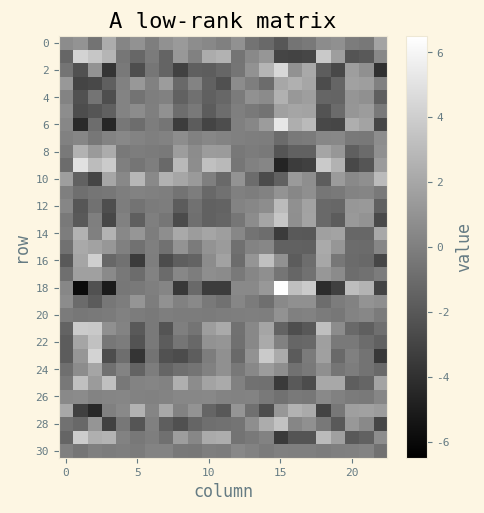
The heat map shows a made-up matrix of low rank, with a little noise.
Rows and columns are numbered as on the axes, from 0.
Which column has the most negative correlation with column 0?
2
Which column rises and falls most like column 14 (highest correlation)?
13
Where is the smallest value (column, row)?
1, 18
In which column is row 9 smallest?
15
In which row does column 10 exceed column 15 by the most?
9
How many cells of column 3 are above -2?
23
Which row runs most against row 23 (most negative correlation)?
10
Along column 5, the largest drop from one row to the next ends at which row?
28
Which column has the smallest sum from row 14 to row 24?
5
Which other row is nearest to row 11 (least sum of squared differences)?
20
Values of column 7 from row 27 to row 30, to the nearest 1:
2 -2 -1 0
